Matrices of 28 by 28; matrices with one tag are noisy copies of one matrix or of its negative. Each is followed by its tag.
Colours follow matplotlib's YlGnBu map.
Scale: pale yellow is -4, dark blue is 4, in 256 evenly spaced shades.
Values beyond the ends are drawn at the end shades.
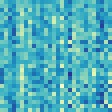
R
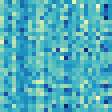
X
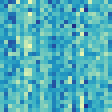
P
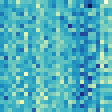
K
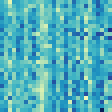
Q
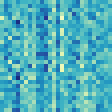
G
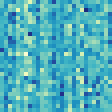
P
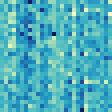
P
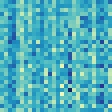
R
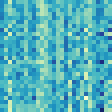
Q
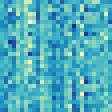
P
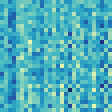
R
